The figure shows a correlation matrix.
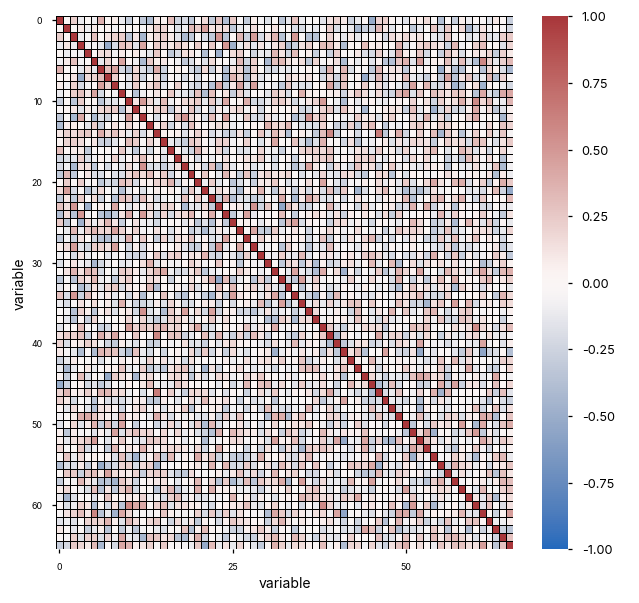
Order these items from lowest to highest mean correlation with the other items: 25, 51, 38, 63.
63, 25, 51, 38
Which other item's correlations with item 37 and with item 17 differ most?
58
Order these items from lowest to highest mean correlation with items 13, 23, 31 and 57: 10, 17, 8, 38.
17, 8, 10, 38
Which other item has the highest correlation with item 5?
61
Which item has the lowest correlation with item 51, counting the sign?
54
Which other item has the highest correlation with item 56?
7
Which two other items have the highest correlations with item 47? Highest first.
41, 21
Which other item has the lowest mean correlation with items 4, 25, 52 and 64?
21
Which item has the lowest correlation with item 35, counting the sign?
53
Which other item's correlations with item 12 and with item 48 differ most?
24
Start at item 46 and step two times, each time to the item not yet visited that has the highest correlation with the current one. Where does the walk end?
39
